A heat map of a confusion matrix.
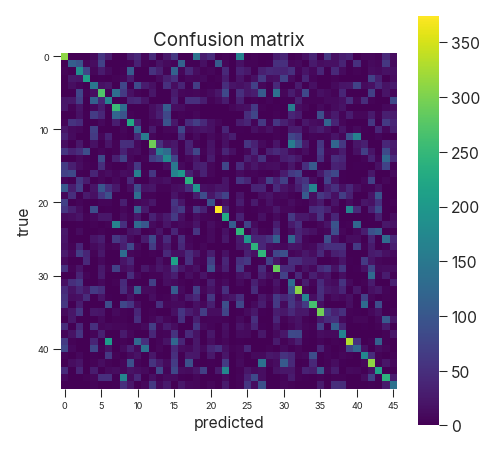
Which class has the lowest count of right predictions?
36
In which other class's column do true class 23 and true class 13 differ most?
7
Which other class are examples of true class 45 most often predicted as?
27
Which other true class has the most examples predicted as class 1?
16
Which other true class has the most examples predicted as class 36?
9
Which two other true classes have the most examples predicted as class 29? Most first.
5, 25
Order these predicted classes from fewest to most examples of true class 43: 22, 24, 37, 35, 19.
24, 37, 19, 35, 22
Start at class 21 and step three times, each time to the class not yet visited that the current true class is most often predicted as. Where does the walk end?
4
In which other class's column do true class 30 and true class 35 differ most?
42
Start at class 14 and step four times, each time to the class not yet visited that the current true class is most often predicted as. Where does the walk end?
31
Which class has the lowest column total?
23
